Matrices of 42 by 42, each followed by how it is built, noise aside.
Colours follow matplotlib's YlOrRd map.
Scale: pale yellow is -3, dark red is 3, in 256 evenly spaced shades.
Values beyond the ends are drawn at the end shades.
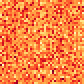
blocks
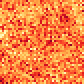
smooth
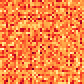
blocks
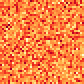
noise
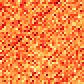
Hankel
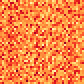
repeating rows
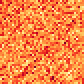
Hankel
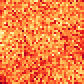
smooth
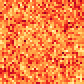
smooth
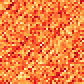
Hankel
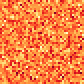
noise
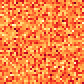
noise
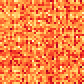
blocks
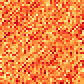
Hankel
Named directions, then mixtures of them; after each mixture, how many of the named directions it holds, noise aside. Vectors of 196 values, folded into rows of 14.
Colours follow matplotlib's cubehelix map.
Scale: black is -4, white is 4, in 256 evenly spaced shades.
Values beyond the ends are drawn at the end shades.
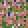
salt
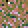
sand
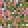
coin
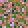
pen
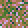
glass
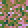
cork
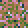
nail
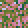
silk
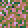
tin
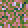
three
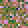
two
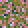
one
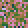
four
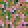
one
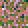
one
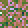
three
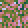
one
